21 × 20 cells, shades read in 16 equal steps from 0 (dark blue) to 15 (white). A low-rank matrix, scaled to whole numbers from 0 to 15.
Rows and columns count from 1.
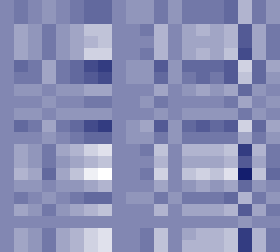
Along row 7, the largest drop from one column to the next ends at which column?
19
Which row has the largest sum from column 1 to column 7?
15
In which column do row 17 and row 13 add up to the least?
18
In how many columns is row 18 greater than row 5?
2
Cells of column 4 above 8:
3
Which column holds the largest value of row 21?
8
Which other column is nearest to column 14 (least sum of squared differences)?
16
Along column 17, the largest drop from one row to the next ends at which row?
6
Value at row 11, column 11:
9
